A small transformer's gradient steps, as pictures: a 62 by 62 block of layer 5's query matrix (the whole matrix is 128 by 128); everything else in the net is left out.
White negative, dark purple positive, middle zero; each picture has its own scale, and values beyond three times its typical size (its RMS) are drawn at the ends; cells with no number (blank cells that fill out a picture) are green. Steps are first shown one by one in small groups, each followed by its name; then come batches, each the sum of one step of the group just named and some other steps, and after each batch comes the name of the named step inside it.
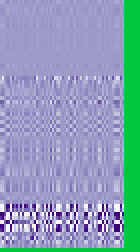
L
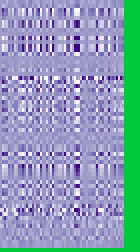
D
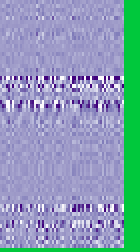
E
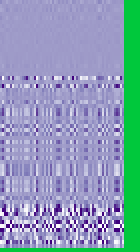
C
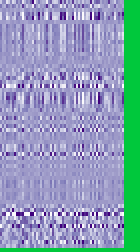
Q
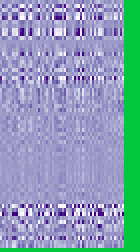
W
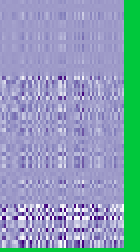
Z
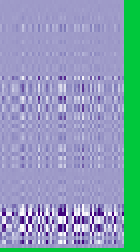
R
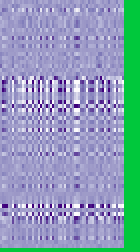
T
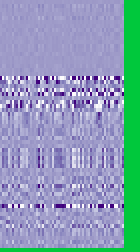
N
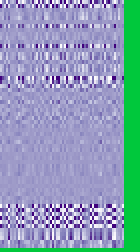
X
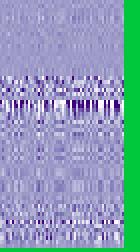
E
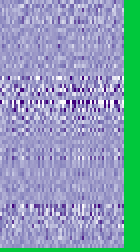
N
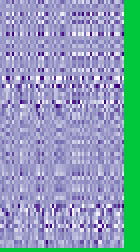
C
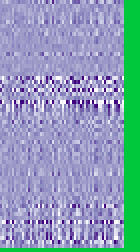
E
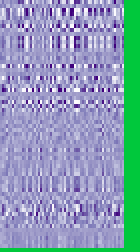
T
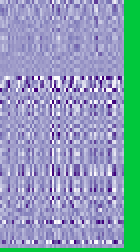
D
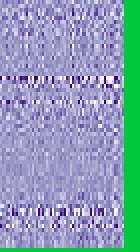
W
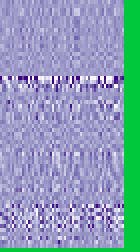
D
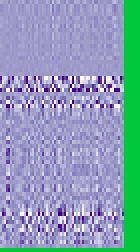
R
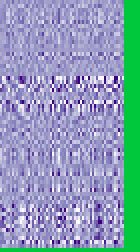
Z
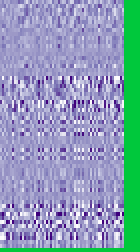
L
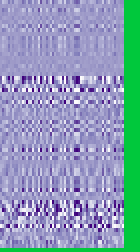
C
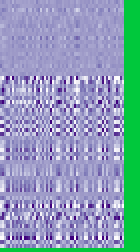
T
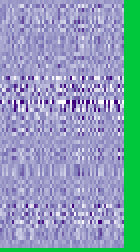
D
